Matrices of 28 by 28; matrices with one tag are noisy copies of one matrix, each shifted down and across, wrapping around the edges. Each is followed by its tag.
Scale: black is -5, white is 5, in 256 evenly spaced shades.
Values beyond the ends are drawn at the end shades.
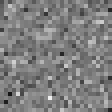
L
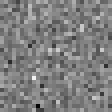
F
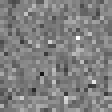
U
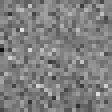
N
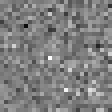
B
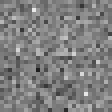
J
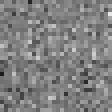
J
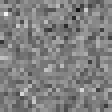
L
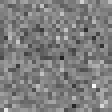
N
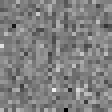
B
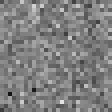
U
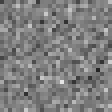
L
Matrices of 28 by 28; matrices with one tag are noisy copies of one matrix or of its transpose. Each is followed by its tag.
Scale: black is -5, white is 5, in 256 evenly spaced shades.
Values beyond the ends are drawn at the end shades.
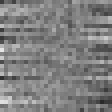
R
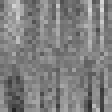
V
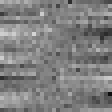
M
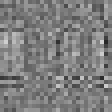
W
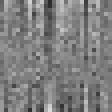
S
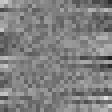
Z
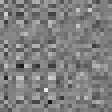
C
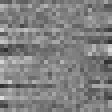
S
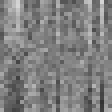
V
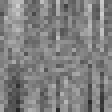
V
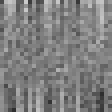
R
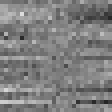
V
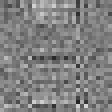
W
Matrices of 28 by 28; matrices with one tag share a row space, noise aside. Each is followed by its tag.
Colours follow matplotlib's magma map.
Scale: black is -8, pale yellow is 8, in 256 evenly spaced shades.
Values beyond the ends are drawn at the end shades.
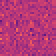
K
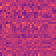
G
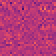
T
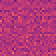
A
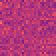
T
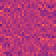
T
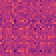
A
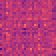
G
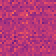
A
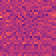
G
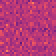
K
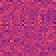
T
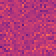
T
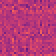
A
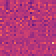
K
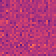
K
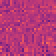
T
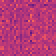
K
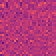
K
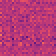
A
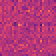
A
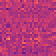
G
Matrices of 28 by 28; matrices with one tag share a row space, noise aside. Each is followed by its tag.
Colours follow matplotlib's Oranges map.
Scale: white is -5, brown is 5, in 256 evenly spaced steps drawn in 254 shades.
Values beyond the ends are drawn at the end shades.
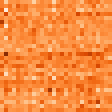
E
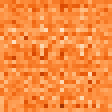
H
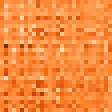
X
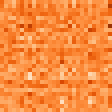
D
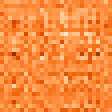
H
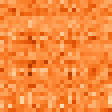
D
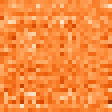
D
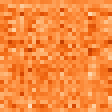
D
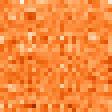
D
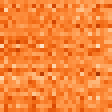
E
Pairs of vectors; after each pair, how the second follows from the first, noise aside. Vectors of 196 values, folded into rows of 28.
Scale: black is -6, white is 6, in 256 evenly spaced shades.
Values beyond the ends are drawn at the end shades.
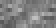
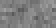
reversed, negated, shrunk.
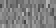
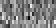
reversed, negated, scaled up.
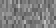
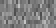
copied.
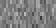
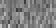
wrapped around.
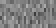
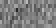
wrapped around.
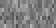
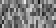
reversed, scaled up.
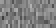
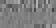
reversed, partly zeroed.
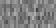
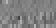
reversed, partly zeroed.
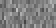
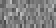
copied.
